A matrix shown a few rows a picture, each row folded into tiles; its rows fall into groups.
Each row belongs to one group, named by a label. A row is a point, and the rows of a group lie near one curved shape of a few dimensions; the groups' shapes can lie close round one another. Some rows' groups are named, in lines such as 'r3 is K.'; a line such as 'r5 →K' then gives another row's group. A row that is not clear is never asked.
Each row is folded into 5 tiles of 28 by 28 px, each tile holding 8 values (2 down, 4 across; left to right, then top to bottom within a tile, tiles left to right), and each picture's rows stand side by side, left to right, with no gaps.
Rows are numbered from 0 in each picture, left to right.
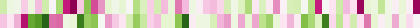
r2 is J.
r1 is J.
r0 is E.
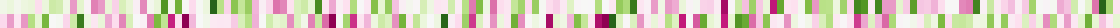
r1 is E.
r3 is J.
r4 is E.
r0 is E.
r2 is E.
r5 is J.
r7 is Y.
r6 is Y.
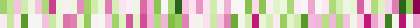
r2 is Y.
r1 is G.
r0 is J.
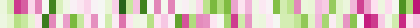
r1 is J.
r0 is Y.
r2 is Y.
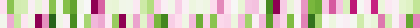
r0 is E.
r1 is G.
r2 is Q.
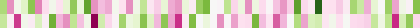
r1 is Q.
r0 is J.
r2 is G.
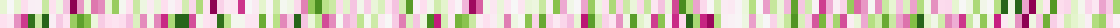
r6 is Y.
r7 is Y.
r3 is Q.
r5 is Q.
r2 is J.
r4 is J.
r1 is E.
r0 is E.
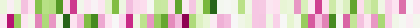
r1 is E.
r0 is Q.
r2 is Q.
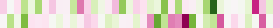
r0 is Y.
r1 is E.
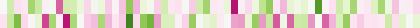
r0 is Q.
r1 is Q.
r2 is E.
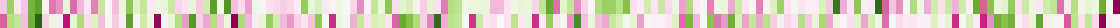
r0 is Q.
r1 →J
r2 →E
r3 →J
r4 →Q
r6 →G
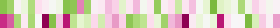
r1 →E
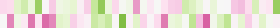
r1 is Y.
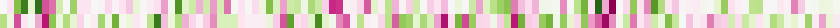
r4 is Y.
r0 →Y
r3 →J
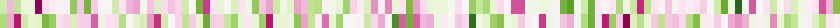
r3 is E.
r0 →J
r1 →Q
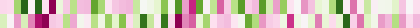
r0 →Y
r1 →Y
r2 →Q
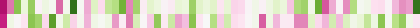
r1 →E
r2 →Y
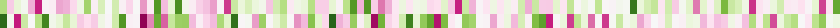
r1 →Q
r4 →E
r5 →Y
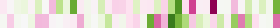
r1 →Q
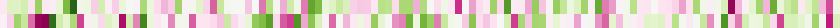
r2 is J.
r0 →E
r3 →J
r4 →Y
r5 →Q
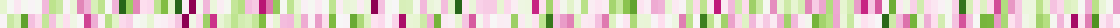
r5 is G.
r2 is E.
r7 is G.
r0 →Y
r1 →Y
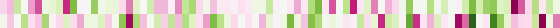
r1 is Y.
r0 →Q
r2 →Q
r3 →E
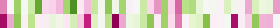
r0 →G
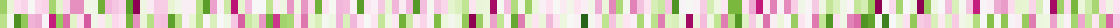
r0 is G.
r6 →J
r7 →J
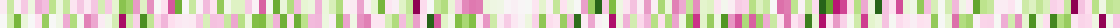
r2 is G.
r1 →G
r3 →Q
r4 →G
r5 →Y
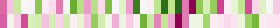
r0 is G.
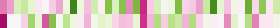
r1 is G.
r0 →G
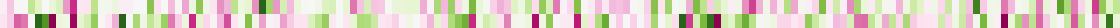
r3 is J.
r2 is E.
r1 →Y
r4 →Q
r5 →Q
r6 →G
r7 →J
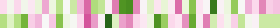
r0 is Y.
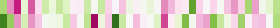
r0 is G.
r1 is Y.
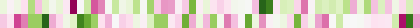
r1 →Y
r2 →Q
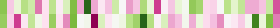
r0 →J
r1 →G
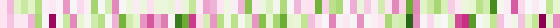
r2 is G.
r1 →E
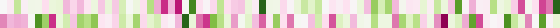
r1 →Y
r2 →E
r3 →Y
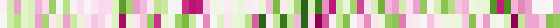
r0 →Y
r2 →Y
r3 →J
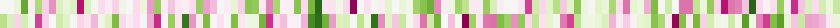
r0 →Y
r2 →Q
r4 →Q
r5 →Y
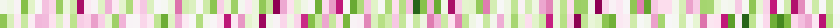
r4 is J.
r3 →Q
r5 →E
